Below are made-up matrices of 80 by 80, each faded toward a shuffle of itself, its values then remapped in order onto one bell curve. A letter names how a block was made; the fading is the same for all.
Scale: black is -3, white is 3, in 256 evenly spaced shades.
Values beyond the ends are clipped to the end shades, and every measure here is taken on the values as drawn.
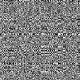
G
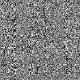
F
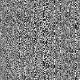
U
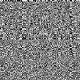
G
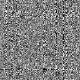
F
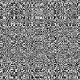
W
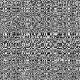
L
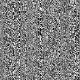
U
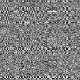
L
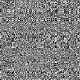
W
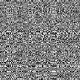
G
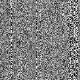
U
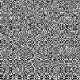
W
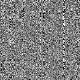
F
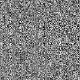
F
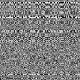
L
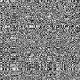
G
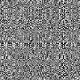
W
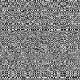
L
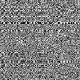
G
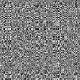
W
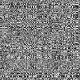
G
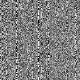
U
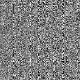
F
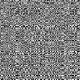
L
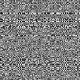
L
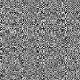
W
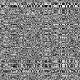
L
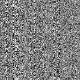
U
